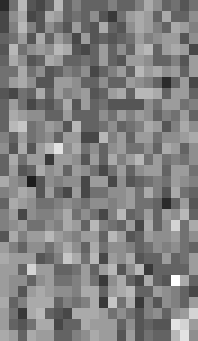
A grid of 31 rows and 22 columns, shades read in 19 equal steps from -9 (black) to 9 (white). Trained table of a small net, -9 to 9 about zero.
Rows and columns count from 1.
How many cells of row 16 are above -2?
15
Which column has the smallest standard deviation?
18
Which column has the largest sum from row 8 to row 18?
17
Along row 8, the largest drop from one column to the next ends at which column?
22
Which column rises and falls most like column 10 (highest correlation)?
5
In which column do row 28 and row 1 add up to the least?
12
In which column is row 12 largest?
3
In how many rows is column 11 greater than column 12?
14
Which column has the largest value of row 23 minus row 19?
19
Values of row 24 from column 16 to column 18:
-3 -2 -2
